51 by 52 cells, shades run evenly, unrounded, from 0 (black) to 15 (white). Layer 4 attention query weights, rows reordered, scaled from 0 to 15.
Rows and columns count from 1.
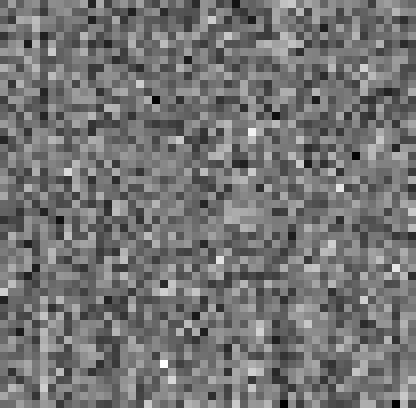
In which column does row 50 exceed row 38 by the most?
1
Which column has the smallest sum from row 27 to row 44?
5
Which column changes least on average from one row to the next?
47
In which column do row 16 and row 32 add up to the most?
29
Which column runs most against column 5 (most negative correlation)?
51
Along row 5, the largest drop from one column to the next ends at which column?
46
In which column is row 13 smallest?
20
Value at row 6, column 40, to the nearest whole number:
6
